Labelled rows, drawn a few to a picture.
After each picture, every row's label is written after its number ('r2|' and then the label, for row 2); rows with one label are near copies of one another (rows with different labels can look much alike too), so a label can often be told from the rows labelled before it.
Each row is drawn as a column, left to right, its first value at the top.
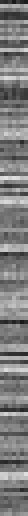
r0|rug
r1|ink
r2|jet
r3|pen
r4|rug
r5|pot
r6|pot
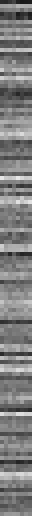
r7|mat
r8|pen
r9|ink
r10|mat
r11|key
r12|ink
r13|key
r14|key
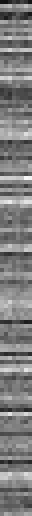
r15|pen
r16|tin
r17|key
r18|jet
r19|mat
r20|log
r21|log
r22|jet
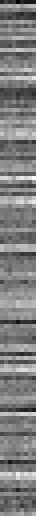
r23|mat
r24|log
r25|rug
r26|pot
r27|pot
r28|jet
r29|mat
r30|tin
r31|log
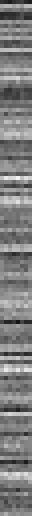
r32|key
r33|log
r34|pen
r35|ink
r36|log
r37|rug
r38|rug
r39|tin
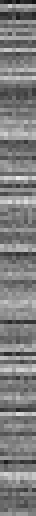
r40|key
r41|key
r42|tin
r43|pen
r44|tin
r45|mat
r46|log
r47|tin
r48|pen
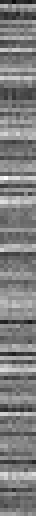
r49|log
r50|log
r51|jet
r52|pot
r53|jet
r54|pot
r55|pen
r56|pot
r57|rug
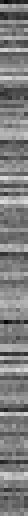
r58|key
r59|pot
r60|pot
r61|tin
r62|pot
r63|pen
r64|log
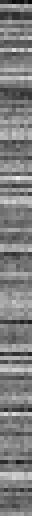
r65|rug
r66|pen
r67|tin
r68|tin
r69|rug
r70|pot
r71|pen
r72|pot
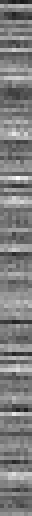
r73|mat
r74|pot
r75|pen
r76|ink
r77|log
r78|tin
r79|log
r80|tin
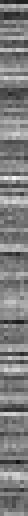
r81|ink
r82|log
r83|key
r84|log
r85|ink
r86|pot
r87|pen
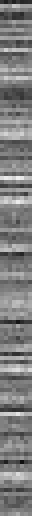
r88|ink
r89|ink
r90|log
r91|tin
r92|log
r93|ink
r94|pot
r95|pen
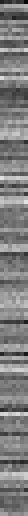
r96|jet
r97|mat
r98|pen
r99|rug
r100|mat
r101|rug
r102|pot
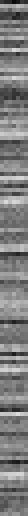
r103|mat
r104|log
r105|ink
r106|pot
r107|key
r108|ink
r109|ink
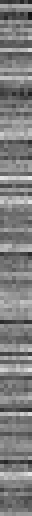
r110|log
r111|rug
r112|jet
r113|pen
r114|log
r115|key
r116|log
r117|key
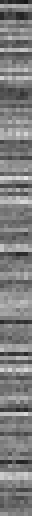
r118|rug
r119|rug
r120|pen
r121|tin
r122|ink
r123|key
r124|ink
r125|pen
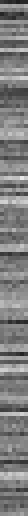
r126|key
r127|pen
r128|ink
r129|tin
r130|pot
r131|jet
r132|pot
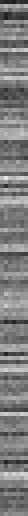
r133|pen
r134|rug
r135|pen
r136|pot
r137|rug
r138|mat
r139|pen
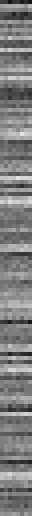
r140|pot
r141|rug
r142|pot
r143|key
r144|log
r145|ink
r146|jet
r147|pot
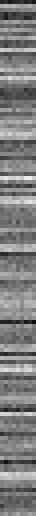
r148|mat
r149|rug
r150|ink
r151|tin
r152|log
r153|ink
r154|log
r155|log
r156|pot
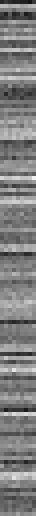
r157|tin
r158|key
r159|pot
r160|pen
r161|tin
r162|pot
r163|key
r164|key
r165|log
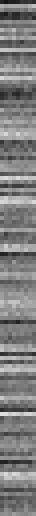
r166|key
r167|ink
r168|pen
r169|key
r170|ink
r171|pen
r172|ink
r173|key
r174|tin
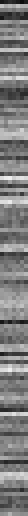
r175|tin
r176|jet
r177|log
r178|ink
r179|pen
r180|pot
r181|pen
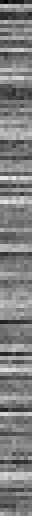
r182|tin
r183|tin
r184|tin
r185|pen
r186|pot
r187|pot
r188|rug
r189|key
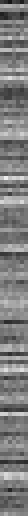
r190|key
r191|log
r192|pot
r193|log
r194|mat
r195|pen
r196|ink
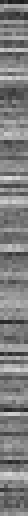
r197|pot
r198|log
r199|mat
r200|pen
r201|jet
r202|pot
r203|tin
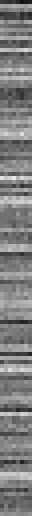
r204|jet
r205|ink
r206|mat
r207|log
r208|pot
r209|ink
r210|pot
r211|tin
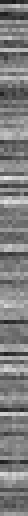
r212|key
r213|jet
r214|jet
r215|tin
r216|tin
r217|rug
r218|key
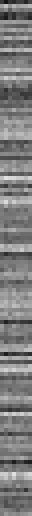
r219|rug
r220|tin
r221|mat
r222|rug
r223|mat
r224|mat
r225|pot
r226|rug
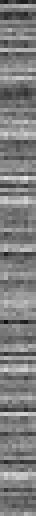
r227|ink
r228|ink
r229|key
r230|log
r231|pen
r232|pen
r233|log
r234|mat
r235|mat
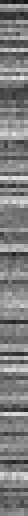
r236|ink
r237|mat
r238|rug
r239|ink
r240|mat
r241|jet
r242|pen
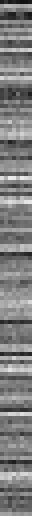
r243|pot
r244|tin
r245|log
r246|key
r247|tin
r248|mat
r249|key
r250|key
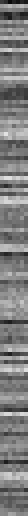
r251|ink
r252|ink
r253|tin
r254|pot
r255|pen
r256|key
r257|pen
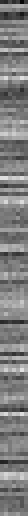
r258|ink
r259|ink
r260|rug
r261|mat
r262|key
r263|pen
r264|pen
